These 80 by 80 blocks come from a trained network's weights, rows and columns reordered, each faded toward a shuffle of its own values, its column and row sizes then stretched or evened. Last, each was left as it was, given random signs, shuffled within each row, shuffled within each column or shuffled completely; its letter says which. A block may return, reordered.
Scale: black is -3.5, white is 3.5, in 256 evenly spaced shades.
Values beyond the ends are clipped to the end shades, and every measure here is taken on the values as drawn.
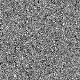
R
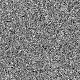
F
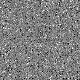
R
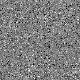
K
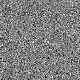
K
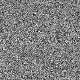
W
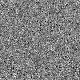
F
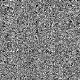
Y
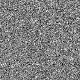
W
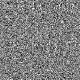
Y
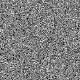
R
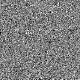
K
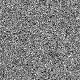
F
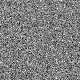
F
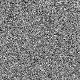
W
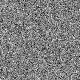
F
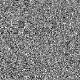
Y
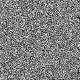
R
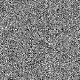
Y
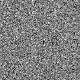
R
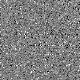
K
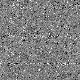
W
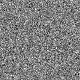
W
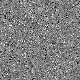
R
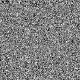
K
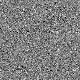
W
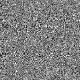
Y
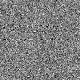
W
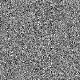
R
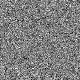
W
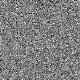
K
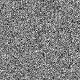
R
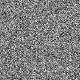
R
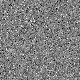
F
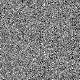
R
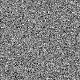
W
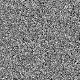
R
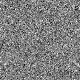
W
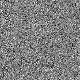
R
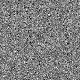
R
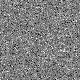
F
